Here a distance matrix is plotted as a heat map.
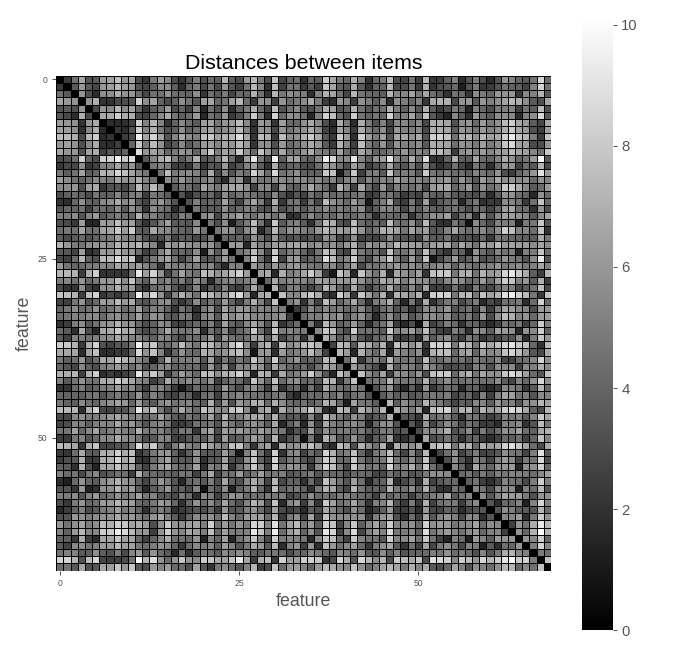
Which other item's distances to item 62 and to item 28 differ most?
21
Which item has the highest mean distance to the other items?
67
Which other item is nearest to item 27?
38
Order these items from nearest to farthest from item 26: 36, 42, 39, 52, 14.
14, 42, 39, 36, 52
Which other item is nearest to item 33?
44
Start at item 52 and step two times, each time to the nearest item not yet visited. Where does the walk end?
11
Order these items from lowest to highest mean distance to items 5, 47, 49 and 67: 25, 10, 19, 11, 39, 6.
19, 6, 10, 39, 25, 11
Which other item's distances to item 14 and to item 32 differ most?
23
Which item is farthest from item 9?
63
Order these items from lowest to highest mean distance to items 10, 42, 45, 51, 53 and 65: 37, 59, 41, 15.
59, 15, 41, 37
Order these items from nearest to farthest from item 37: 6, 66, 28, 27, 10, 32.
27, 6, 66, 10, 32, 28
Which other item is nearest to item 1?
56
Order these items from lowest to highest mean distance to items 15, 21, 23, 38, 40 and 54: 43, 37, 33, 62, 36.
43, 33, 36, 37, 62
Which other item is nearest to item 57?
20
